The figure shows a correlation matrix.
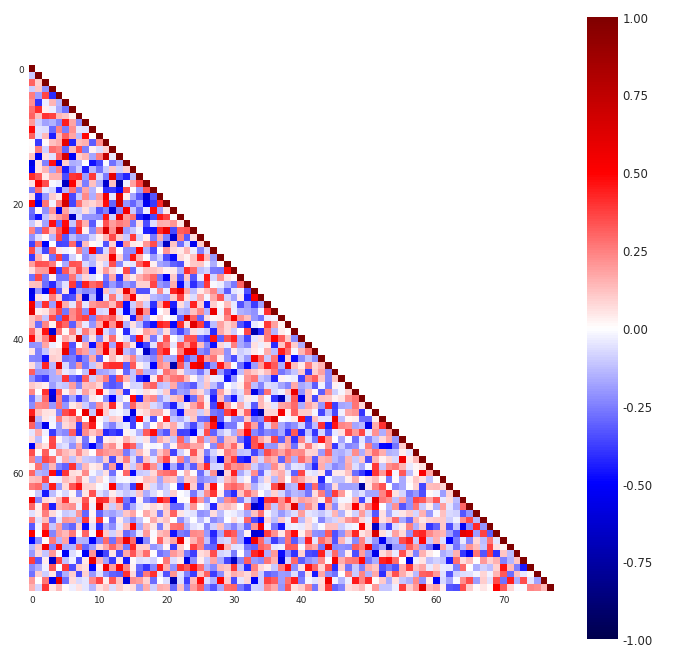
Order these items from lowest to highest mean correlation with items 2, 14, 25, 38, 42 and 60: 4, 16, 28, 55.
16, 28, 4, 55
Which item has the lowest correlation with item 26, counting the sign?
20
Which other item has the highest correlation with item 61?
2
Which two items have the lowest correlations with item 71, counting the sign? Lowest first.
53, 60
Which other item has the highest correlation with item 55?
58
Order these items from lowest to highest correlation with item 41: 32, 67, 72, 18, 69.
72, 32, 18, 67, 69
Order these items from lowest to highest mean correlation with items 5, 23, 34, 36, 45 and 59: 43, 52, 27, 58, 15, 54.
54, 15, 58, 43, 52, 27
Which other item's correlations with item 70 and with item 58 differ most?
0
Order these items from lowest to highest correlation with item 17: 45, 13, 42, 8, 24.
13, 42, 24, 8, 45
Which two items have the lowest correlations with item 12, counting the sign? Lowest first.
21, 49
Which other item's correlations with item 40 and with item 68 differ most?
49
